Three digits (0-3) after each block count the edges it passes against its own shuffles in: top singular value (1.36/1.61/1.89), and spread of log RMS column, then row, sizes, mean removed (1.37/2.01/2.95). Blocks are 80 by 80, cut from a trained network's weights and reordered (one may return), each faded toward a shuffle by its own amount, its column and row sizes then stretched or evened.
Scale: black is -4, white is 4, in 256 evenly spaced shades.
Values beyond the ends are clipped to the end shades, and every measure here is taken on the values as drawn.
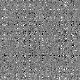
1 2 2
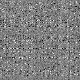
1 0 2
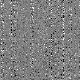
1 3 0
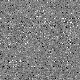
0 0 2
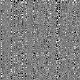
2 3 2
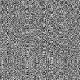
3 2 0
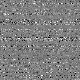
1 0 3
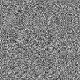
3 0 1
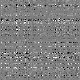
1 2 3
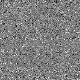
1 0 2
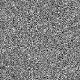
2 2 0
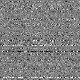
3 0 3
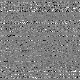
0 0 3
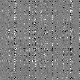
2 3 2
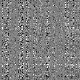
2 3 1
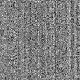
2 1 0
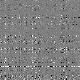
2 2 3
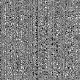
2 2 1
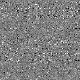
1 1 2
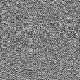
3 0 1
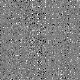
0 2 2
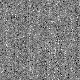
0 1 0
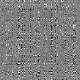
3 3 2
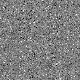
0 1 0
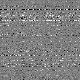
3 0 3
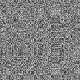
3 1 0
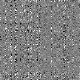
1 3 2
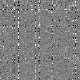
3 3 2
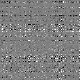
2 2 3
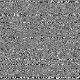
2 0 3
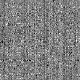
2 0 2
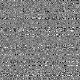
2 1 3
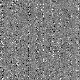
0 2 0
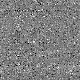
0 1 1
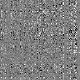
0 3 2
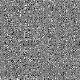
0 2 1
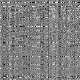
3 0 3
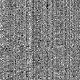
3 1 1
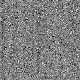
0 0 0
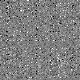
0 1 2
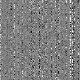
2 3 0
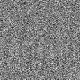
2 0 1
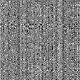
3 1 2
